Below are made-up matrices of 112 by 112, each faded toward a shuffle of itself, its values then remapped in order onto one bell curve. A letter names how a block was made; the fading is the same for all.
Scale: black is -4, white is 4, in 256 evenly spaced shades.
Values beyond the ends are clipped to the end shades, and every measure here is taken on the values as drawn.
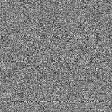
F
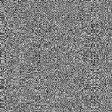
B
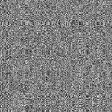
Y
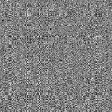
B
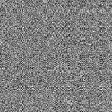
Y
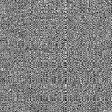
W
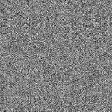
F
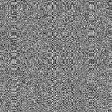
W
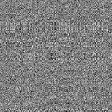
B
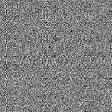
B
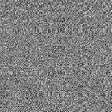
Y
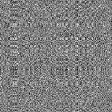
W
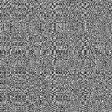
W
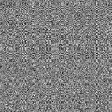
W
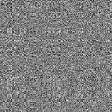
B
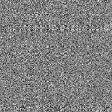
F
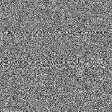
F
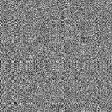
Y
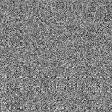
F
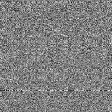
F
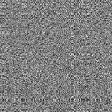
Y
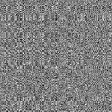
W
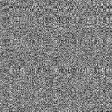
Y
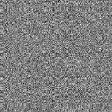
Y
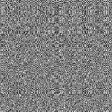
W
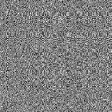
B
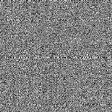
F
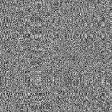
Y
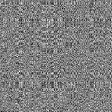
W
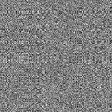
Y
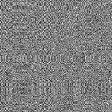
W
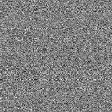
F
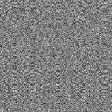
Y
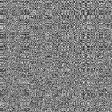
W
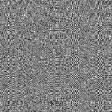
W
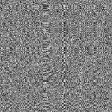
B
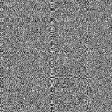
B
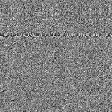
F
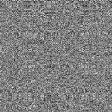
Y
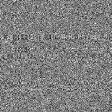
F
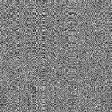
W
